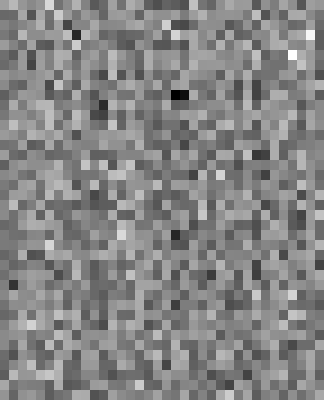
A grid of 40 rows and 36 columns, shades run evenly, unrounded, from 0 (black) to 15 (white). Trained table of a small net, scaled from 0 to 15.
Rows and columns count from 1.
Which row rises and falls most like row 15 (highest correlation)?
35
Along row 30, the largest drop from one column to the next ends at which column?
34
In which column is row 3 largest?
19
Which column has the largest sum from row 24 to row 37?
31
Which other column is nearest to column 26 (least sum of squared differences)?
10
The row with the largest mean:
6
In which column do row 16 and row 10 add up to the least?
29
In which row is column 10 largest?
17
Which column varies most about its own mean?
20
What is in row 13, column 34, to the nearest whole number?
5
